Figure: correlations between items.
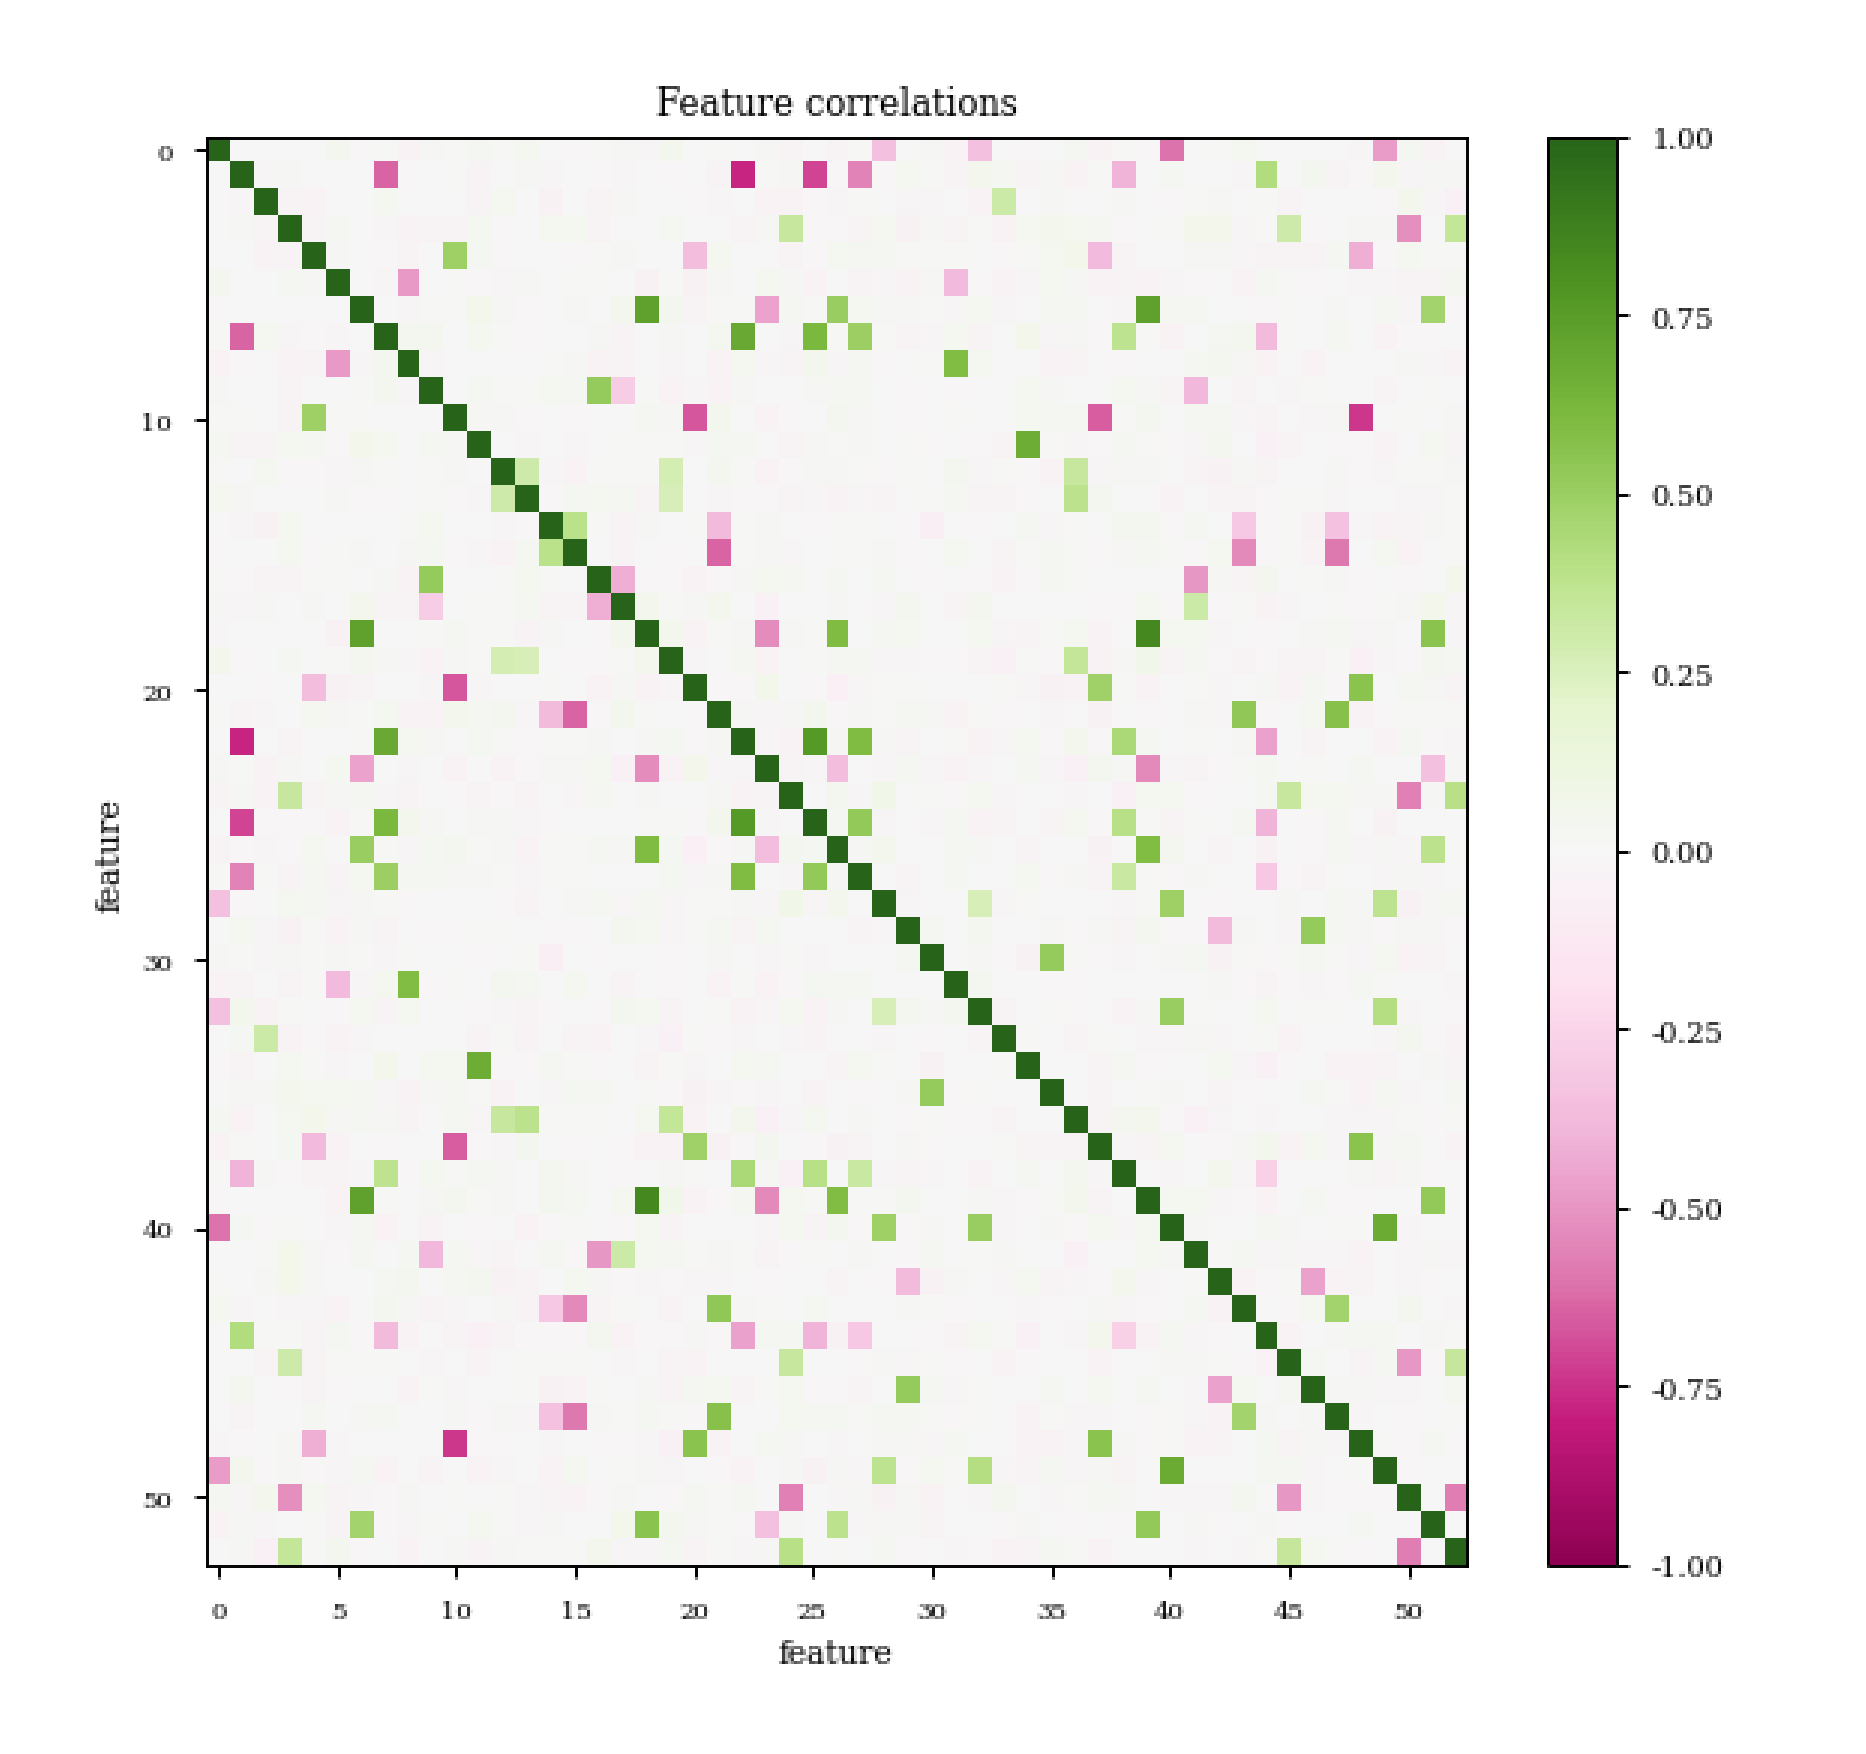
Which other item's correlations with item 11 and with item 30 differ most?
34
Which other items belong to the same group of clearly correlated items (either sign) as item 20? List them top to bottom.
4, 10, 37, 48
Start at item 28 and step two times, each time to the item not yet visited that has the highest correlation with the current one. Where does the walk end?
49
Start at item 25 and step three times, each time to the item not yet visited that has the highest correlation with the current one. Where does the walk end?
27
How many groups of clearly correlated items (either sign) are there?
13
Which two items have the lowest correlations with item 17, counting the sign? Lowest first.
16, 9
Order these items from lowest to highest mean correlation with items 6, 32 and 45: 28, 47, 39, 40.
47, 28, 40, 39
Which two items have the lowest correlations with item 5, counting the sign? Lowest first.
8, 31
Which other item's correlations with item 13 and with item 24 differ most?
50
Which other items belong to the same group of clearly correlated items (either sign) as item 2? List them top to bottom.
33
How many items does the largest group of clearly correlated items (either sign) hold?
7
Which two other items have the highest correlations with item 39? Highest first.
18, 6
